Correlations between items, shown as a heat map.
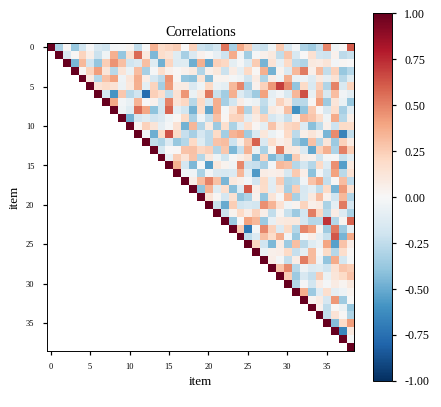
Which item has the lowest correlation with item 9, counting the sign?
10
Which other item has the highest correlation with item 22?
35
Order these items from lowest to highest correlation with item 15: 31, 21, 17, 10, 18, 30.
18, 31, 17, 10, 21, 30
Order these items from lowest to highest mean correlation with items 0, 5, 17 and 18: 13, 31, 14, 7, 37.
31, 7, 14, 37, 13
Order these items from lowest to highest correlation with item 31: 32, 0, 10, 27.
0, 27, 10, 32
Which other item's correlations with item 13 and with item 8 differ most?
11
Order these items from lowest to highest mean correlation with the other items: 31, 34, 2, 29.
31, 2, 34, 29
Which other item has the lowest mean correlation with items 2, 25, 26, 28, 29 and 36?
14
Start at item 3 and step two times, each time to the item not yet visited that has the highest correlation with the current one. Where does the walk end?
6
